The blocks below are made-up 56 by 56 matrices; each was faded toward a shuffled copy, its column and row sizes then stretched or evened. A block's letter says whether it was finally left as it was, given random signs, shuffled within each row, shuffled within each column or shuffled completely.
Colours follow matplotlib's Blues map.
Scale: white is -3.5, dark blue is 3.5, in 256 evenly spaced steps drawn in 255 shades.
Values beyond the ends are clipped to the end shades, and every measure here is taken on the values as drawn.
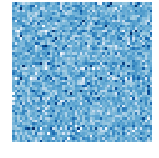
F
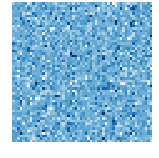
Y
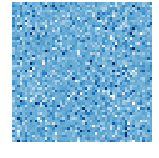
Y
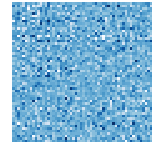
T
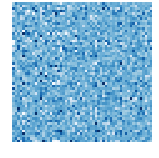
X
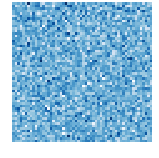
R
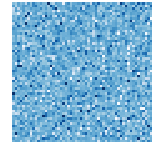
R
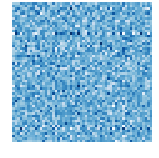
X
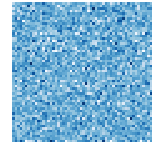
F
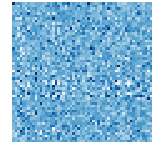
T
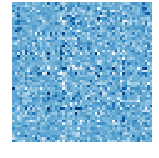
T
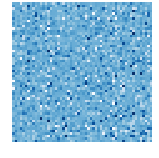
Y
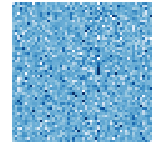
Y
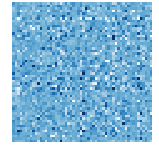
T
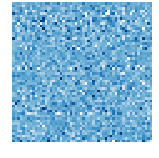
F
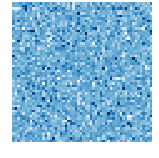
R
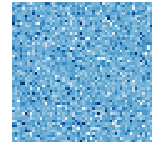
R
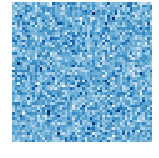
R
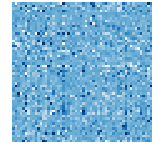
X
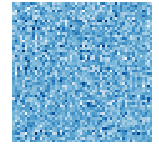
T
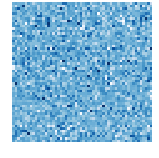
F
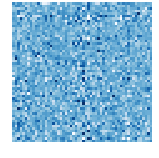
T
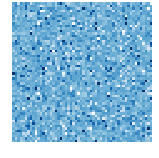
R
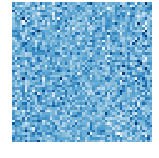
Y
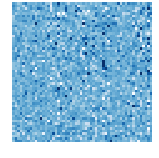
Y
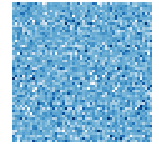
F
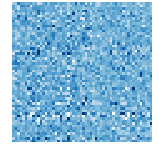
T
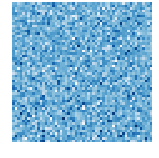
R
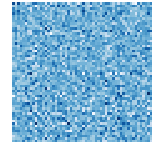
X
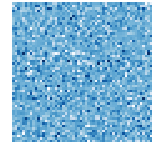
F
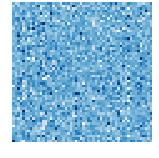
Y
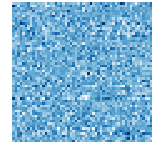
F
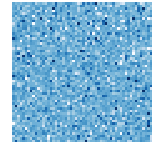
R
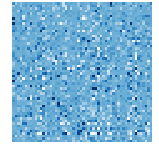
X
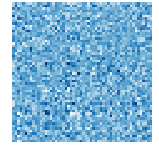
X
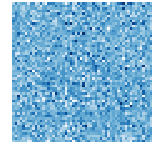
T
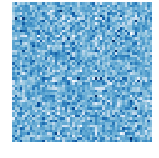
T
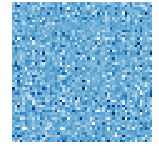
T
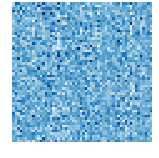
Y
